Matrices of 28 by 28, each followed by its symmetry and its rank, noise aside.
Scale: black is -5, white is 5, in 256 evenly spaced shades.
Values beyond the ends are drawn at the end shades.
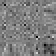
symmetric, rank four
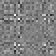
symmetric, rank three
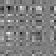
no symmetry, rank two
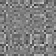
no symmetry, rank three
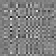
no symmetry, rank two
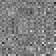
no symmetry, rank four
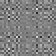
no symmetry, rank two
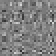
antisymmetric, rank four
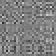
antisymmetric, rank four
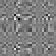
symmetric, rank two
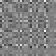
no symmetry, rank two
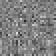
no symmetry, rank four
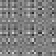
antisymmetric, rank two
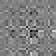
symmetric, rank two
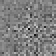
symmetric, rank four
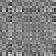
antisymmetric, rank two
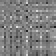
antisymmetric, rank two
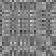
antisymmetric, rank two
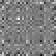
symmetric, rank two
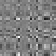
no symmetry, rank two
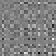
antisymmetric, rank two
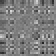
symmetric, rank two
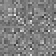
symmetric, rank four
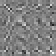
symmetric, rank three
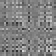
no symmetry, rank two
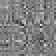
no symmetry, rank four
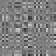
antisymmetric, rank two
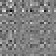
no symmetry, rank two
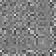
symmetric, rank four
